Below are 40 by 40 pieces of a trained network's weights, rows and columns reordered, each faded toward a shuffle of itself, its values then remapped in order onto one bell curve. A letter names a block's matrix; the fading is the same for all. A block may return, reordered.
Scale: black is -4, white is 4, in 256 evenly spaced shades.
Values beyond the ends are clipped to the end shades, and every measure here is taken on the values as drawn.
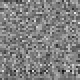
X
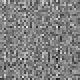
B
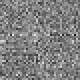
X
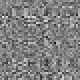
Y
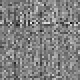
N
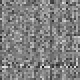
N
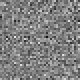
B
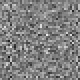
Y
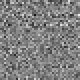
X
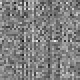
N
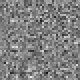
B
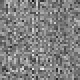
B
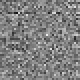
X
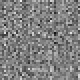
B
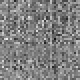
N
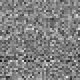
X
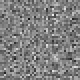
B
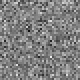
X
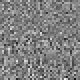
Y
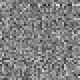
X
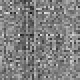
N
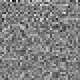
X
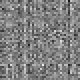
N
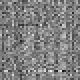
N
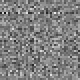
X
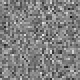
Y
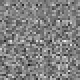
Y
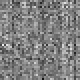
N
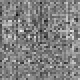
N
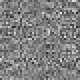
Y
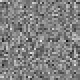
Y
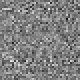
X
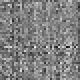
N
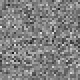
B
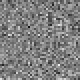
X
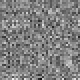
Y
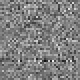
X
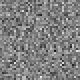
Y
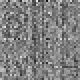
N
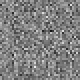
Y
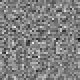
B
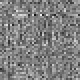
N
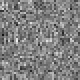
Y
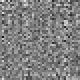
B
